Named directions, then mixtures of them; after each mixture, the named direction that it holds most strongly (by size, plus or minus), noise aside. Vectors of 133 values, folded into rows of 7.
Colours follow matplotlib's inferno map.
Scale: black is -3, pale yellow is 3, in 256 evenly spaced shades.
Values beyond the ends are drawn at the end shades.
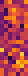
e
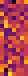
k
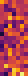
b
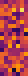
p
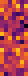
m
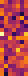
m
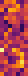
e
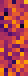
e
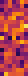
m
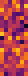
m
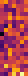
b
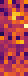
m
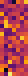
k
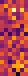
p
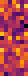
m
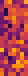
e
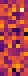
p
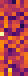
k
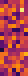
p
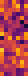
m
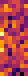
b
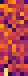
k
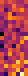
b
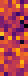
m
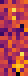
e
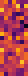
m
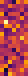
k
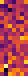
k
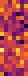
m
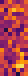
e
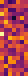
k
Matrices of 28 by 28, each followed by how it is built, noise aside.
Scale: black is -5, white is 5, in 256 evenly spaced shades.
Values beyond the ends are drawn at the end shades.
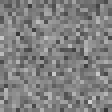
repeating columns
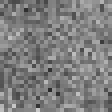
smooth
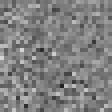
lower triangular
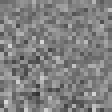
lower triangular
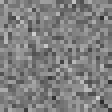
diagonal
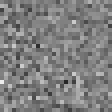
lower triangular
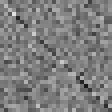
diagonal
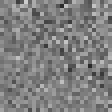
upper triangular
